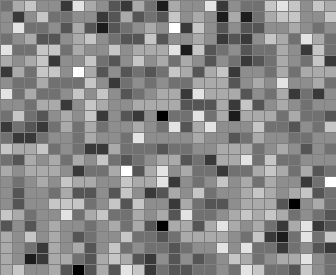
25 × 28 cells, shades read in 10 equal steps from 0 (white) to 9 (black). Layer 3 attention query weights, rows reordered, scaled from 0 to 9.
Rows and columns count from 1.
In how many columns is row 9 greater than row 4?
8
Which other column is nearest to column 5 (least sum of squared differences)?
10
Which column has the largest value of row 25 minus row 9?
7
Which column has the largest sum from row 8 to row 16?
16
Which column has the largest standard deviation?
14
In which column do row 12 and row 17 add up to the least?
28
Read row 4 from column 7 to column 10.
3 2 4 5
